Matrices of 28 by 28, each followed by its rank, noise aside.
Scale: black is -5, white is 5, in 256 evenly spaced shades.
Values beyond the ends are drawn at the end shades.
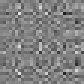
three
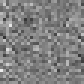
six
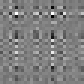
one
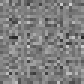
four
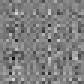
three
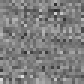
six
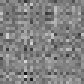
four
